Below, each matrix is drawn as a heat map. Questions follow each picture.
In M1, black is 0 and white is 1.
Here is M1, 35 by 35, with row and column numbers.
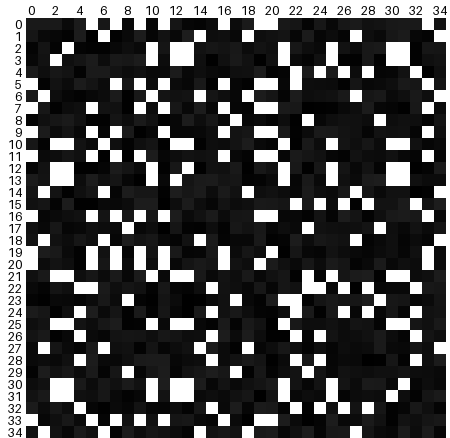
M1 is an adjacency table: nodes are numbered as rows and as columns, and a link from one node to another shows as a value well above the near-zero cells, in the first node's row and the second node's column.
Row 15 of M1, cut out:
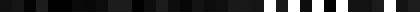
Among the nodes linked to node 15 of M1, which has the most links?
node 22
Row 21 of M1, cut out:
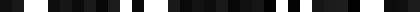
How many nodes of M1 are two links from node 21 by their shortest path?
5
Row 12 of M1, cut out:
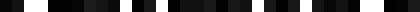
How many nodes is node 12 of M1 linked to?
8
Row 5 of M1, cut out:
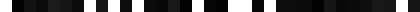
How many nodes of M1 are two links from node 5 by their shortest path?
7
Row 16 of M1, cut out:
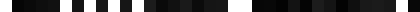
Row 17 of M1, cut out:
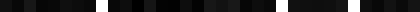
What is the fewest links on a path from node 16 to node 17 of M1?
4
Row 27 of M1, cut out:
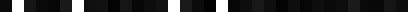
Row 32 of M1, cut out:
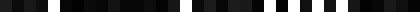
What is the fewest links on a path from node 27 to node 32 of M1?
6
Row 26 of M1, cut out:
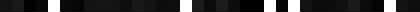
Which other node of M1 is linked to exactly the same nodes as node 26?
node 28
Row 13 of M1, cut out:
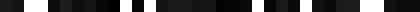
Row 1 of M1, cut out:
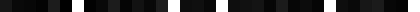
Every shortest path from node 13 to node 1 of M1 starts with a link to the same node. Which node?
node 10
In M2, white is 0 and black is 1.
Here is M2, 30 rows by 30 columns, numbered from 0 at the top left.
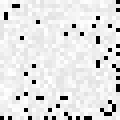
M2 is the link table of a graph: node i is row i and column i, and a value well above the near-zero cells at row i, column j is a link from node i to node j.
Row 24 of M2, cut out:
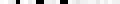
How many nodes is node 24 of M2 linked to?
5
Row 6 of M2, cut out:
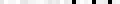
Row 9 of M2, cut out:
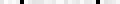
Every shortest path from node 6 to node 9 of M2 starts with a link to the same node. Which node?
node 27
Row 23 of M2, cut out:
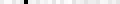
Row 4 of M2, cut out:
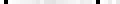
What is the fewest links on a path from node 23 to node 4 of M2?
6
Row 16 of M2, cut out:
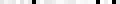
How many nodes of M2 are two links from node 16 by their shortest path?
7
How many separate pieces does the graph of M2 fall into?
2
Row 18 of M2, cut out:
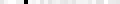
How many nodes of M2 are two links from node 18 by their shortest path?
2
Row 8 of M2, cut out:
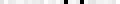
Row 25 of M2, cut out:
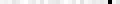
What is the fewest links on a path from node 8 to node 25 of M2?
4
